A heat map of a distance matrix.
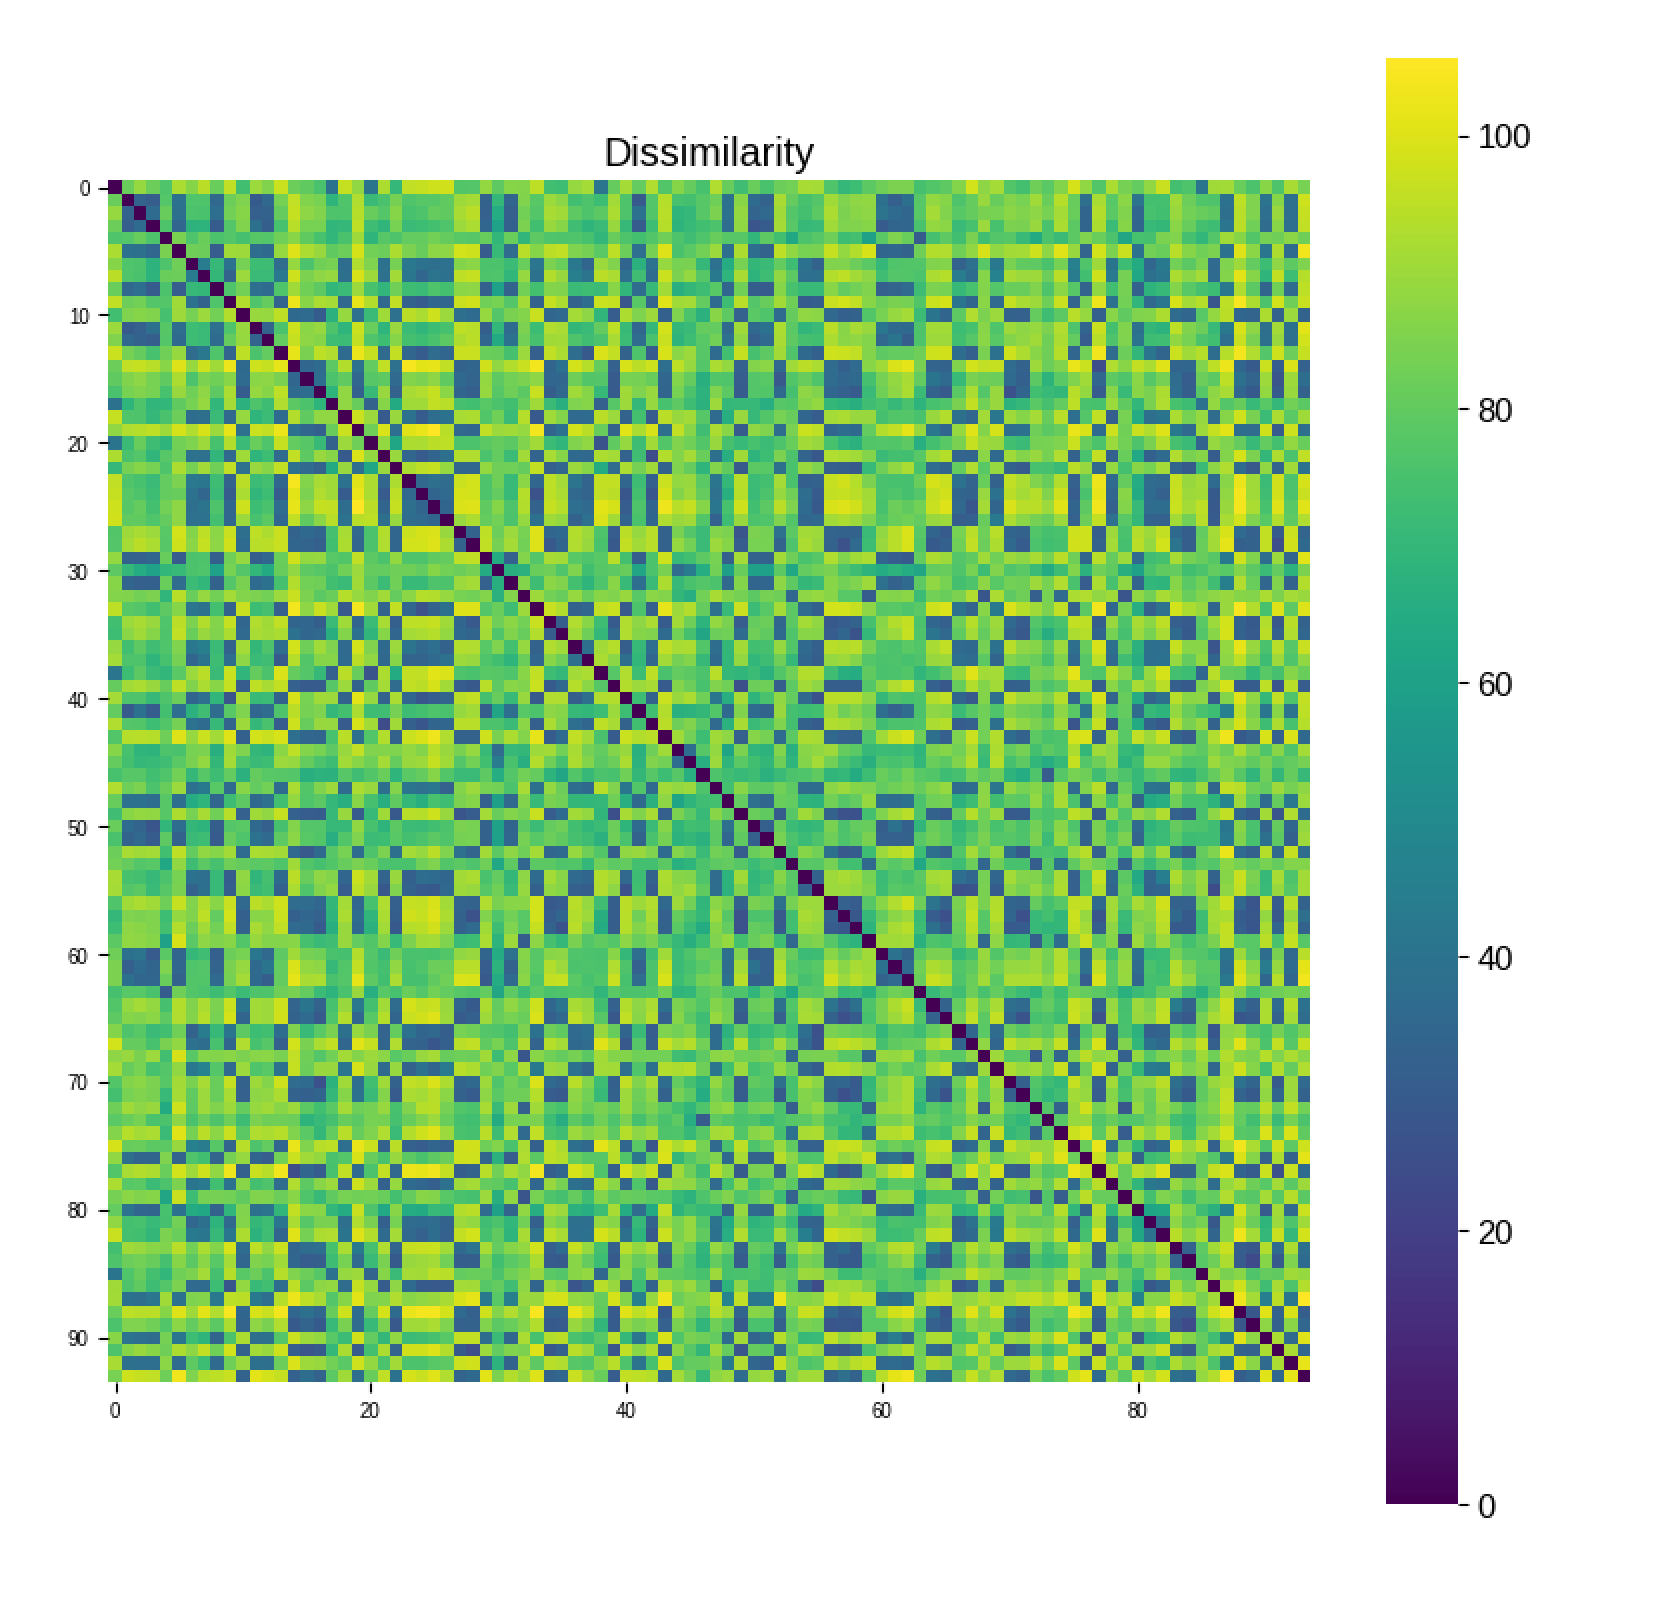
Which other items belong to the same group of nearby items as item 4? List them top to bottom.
63
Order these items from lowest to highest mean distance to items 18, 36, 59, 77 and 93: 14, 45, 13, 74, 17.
14, 13, 74, 17, 45
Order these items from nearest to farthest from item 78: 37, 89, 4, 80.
37, 80, 4, 89
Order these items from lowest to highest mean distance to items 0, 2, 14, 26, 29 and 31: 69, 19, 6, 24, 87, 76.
76, 87, 6, 24, 69, 19
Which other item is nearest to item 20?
38
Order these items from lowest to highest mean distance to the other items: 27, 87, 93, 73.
27, 93, 73, 87
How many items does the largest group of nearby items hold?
28
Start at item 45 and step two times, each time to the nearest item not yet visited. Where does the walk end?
30
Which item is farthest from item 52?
87
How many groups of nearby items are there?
8
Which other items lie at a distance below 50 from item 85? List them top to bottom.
0, 17, 20, 38
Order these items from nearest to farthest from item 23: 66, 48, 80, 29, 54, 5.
54, 66, 80, 48, 29, 5
